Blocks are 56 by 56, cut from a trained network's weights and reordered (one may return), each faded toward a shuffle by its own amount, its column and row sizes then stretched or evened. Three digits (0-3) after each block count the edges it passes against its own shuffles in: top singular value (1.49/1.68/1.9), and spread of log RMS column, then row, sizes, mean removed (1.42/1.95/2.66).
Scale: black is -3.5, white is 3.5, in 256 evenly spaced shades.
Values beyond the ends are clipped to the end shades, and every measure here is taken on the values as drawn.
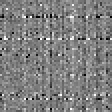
3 1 2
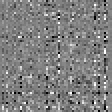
2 3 2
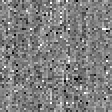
0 1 0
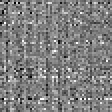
2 0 2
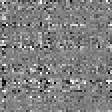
2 2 3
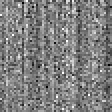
3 1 0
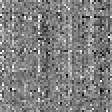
3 2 1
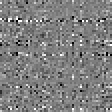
2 2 3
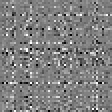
3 3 3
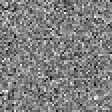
0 1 0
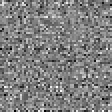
1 0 2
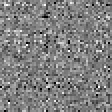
0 2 2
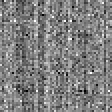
3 0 1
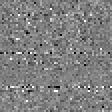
0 1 2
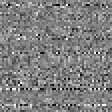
2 0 3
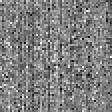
2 0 0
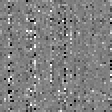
0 3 1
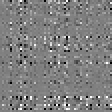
3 3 3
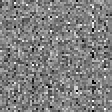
0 2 0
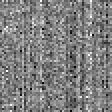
3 2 0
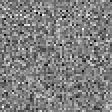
1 0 1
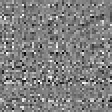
2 2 3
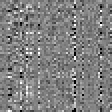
3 3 1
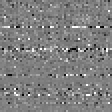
1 0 3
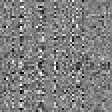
3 3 1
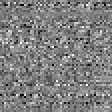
2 0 3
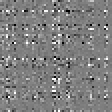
1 3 3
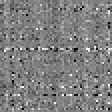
1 1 2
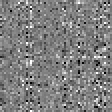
0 3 1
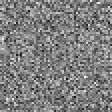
2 0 0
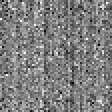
2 0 0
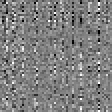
2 3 1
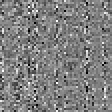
2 3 0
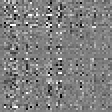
1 3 3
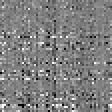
2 2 3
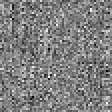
2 2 0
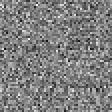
1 0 0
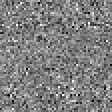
0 0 2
